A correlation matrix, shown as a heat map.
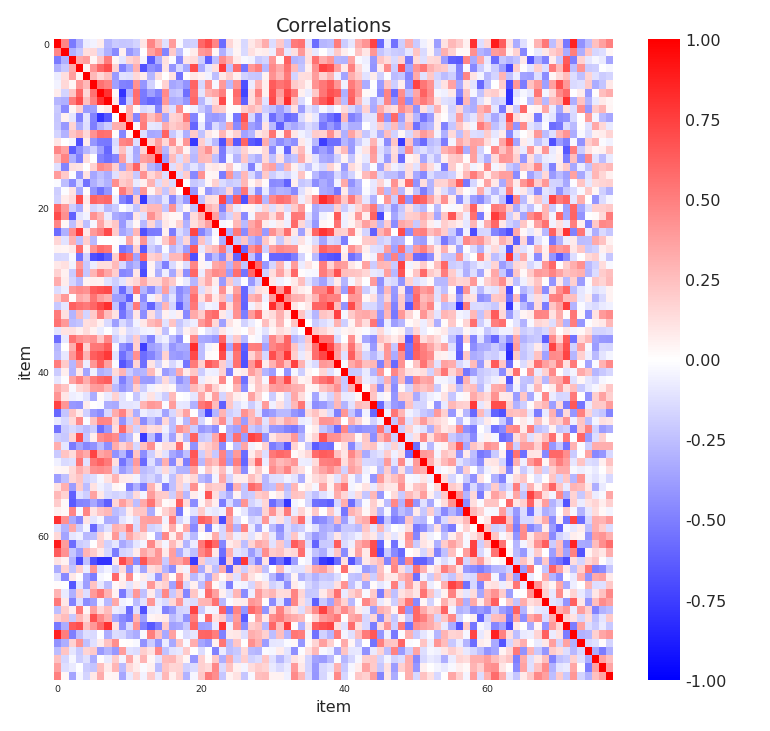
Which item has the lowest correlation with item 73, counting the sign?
62
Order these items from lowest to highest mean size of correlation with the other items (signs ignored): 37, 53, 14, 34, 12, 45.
53, 34, 14, 45, 12, 37
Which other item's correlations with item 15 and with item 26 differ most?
6
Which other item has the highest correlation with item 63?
26
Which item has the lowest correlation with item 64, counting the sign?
24
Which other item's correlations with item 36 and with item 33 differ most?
61
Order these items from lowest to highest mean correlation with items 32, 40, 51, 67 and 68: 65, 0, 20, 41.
20, 65, 0, 41
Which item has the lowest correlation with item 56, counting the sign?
32
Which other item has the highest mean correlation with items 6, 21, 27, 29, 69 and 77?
39
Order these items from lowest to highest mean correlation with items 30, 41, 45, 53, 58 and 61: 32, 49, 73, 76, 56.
56, 49, 73, 76, 32
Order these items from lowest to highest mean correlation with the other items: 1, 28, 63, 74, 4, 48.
63, 74, 4, 1, 48, 28
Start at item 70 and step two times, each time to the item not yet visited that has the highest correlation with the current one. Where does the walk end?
50
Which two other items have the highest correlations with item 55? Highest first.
66, 21
